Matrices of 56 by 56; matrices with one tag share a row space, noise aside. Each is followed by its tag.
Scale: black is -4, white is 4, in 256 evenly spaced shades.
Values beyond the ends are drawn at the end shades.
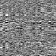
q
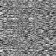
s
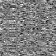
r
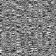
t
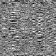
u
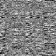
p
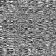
s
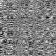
s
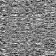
p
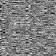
p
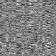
t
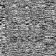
p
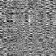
s
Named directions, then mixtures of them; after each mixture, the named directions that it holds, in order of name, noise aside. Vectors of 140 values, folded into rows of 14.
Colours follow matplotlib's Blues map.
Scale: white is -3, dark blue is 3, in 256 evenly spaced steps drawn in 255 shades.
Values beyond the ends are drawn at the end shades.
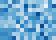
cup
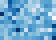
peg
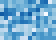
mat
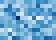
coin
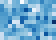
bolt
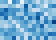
bolt, cup, mat.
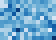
coin, peg.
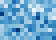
bolt, cup, peg.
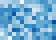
bolt, coin, peg.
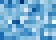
bolt.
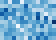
bolt, cup, mat.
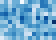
bolt, mat.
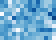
peg.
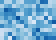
bolt, coin, mat.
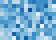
cup.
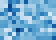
coin, peg.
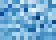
bolt, cup, peg.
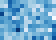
peg.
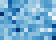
peg.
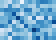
bolt, coin.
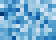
cup, mat, peg.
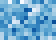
bolt.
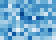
coin, mat, peg.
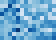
coin, cup, peg.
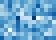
bolt, coin, mat.
